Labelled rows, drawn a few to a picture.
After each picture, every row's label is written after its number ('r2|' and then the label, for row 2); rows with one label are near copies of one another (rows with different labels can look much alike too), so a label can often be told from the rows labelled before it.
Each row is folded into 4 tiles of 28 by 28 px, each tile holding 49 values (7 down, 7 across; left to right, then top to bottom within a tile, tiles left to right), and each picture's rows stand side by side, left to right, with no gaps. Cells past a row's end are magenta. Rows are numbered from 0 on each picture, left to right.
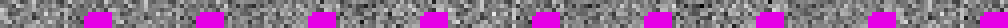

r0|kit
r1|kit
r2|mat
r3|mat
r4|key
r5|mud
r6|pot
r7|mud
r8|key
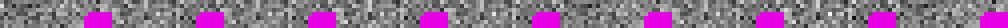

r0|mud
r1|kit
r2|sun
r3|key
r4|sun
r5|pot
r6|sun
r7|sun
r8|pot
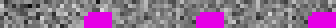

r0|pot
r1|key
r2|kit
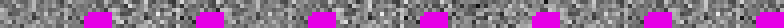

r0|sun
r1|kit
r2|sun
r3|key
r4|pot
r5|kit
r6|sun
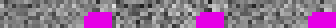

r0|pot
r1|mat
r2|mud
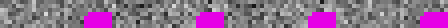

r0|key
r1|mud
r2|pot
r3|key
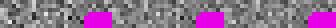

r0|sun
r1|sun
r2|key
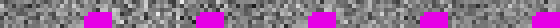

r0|mud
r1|sun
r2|pot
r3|sun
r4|mud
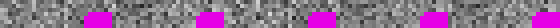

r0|kit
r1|mud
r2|kit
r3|mud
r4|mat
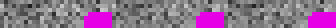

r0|mat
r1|mud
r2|pot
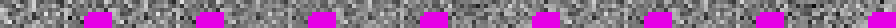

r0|key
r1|sun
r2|kit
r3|kit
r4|mud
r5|kit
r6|sun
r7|pot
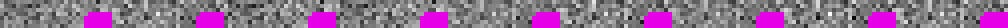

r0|mud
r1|kit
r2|mud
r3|pot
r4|key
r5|key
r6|sun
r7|sun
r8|sun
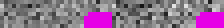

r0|mud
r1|mud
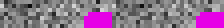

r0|pot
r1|mud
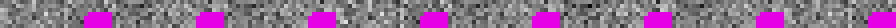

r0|kit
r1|mat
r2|pot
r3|kit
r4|mat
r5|mat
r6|pot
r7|sun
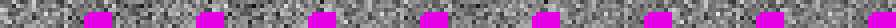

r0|kit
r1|mat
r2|mud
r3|sun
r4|pot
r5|key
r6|sun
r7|kit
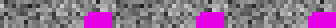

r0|mud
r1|mat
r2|mat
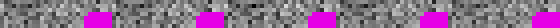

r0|mat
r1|mat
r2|mud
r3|mud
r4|mud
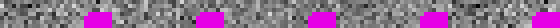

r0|pot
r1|key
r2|sun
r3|mud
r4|pot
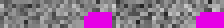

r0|mat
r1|mat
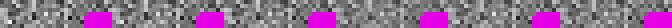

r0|sun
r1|key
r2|kit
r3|kit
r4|key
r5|kit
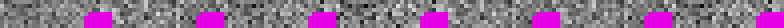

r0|mat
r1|kit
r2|mat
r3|mud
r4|kit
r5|key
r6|mat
